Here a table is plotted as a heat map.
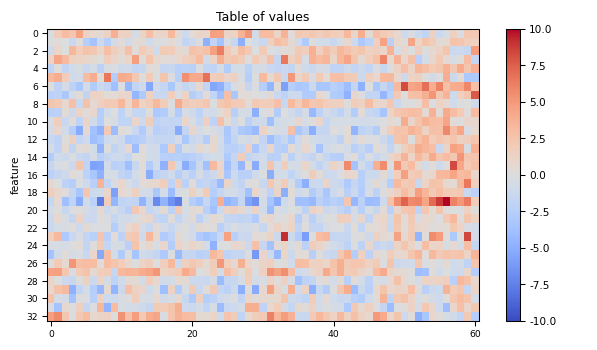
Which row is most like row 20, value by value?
24
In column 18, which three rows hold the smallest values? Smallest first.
19, 11, 25
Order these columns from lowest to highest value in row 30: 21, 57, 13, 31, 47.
13, 31, 21, 57, 47
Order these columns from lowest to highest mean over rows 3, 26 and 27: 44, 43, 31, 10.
44, 10, 43, 31
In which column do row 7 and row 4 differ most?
25
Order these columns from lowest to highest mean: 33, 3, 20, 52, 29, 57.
29, 3, 20, 33, 52, 57
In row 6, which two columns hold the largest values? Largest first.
50, 53
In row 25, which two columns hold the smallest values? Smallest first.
29, 7
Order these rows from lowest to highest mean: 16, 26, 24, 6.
6, 16, 24, 26
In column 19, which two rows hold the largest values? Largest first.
5, 27
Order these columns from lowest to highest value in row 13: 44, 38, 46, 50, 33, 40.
38, 33, 44, 40, 46, 50
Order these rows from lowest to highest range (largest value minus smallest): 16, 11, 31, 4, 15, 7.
4, 31, 16, 11, 7, 15
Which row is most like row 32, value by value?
27
